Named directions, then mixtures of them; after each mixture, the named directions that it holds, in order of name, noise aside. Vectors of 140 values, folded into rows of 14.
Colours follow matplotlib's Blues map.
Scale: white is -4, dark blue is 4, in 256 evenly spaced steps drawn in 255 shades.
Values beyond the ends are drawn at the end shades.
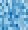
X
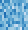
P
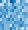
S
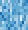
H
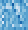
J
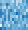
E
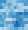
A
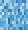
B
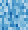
X.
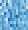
B, X.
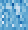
J.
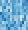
H.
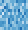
B.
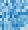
A, S, X.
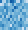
S.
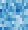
A, E, J.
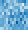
A, B.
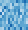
B, H.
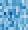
P, X.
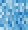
A, B.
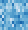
A, J.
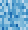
X.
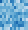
A, S.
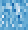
J.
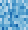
X.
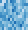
H, S.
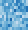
A, E, S.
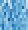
B, S, X.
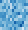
A, H, S.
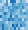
S, X.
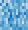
B, X.
